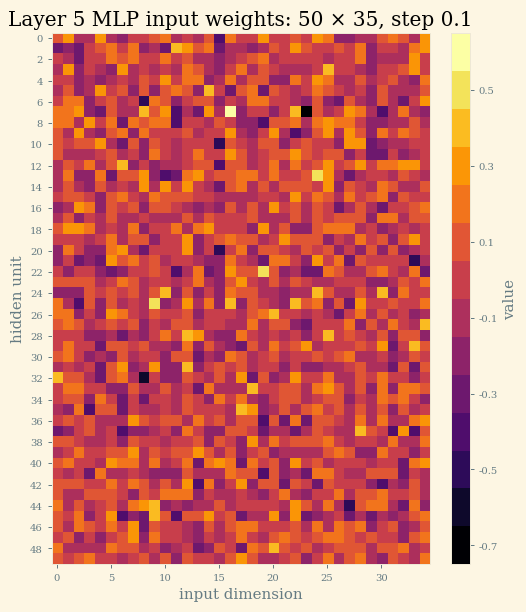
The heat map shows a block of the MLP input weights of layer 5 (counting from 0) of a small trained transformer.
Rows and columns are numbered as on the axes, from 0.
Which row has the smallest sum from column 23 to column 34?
45
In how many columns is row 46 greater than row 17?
19
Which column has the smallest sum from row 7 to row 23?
15
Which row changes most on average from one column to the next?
7
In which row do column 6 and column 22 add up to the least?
37
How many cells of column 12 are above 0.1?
15
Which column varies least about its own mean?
29
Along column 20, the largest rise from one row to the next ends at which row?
26
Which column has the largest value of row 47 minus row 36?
21
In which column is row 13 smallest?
10
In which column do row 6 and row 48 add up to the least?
8
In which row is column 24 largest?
13
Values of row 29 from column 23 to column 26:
0.3 -0.1 0 0
